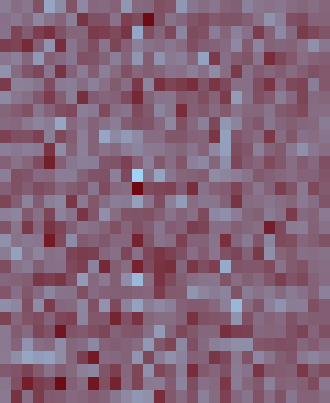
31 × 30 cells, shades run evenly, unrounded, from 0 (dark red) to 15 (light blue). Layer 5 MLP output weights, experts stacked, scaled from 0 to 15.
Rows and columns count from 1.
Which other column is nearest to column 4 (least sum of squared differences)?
2
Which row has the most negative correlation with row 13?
28
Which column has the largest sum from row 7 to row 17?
21
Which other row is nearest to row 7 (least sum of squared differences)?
29
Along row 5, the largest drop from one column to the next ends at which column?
20
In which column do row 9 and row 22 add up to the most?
8
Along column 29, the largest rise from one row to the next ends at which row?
4
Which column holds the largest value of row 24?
22
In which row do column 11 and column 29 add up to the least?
30
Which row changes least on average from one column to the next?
23
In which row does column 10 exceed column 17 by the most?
11
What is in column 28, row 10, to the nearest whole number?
7
